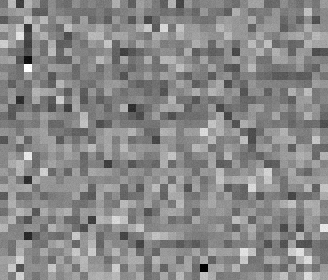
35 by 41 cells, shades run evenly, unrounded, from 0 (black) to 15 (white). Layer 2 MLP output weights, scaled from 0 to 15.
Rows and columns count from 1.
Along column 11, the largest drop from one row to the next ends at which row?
17
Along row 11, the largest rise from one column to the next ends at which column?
8
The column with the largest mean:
39
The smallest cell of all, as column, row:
26, 34
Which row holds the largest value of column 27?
16
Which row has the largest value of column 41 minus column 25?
29
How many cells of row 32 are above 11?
6
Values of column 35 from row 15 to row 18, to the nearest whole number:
10 7 9 10
